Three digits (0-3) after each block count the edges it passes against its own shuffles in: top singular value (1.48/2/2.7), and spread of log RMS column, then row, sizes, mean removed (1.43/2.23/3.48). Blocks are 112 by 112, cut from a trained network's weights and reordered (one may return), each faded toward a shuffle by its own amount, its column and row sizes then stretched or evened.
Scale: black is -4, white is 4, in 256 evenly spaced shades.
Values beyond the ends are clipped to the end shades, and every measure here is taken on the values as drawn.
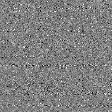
1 1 2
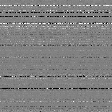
3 0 3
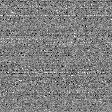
1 0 2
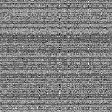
3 2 0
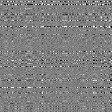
3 1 3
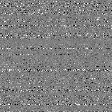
0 1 3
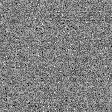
0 0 0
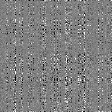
2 3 2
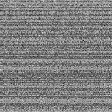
3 1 0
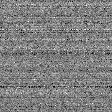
2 0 2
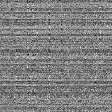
3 2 0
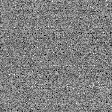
0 1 1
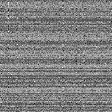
3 1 1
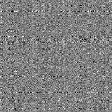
2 1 2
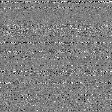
0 0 3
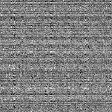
3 2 1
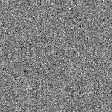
1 0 0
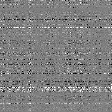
2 2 3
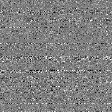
1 1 3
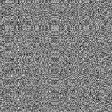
3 1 1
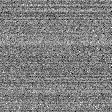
2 0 0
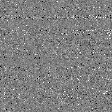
0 1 2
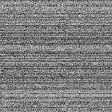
3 1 1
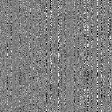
2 3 0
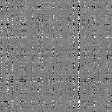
1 3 2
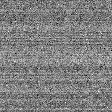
2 1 0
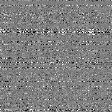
1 1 3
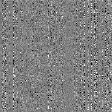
0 3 1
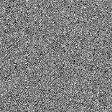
0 2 1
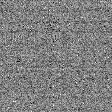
0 1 0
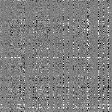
1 3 2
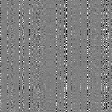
3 3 1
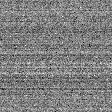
2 0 1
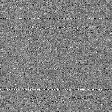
1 0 2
